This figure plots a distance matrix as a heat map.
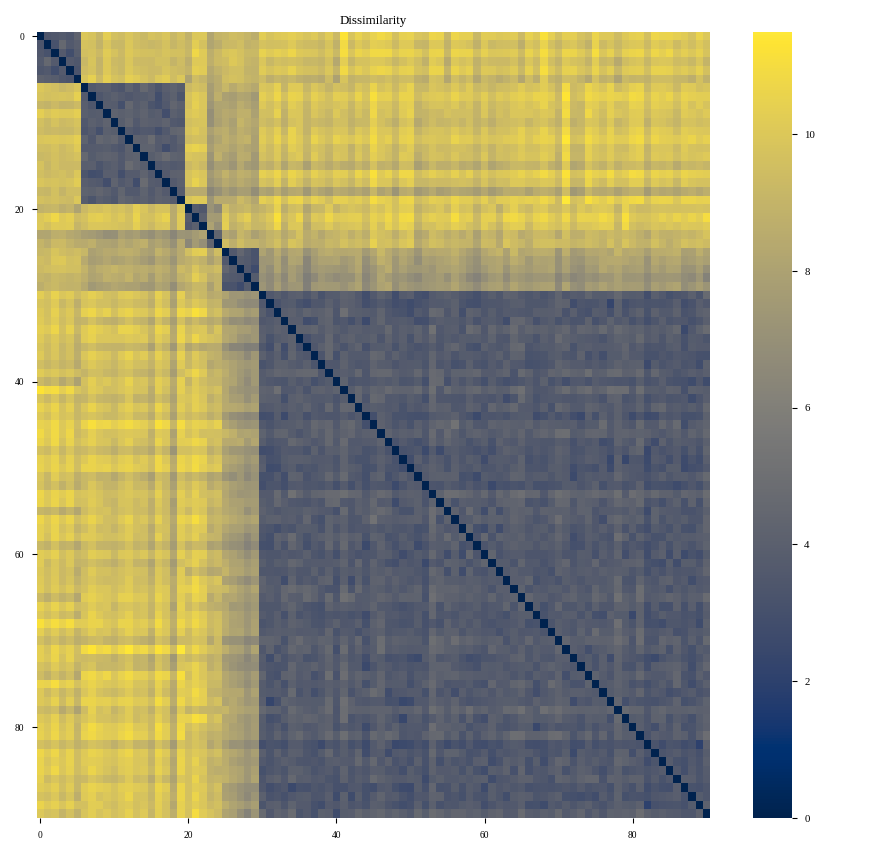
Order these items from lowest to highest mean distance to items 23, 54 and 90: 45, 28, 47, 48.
48, 47, 45, 28
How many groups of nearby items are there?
6
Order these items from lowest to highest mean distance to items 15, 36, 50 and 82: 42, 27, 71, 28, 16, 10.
42, 71, 28, 27, 10, 16
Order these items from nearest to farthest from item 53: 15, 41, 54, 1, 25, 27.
54, 41, 27, 25, 15, 1
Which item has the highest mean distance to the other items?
21
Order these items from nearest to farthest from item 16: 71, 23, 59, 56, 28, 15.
15, 23, 28, 59, 56, 71
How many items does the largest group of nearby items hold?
61
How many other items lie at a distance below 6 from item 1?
5
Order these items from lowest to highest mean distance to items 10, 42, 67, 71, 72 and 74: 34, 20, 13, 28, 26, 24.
34, 28, 26, 13, 24, 20
